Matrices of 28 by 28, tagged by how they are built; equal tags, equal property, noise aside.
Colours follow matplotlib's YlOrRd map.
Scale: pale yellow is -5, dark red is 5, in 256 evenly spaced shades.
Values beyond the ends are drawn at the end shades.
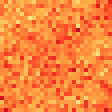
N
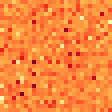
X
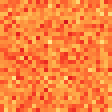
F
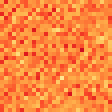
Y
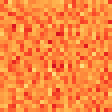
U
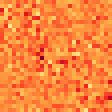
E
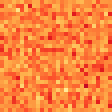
U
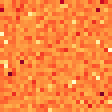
X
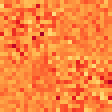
E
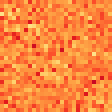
E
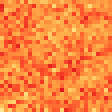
N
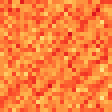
Y
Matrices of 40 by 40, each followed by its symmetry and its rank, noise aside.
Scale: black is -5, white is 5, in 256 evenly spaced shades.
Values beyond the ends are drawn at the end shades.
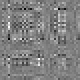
no symmetry, rank three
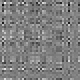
antisymmetric, rank two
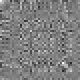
symmetric, rank four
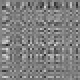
antisymmetric, rank two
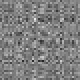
no symmetry, rank four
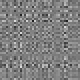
antisymmetric, rank two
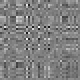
symmetric, rank two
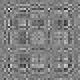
symmetric, rank two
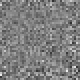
no symmetry, rank four
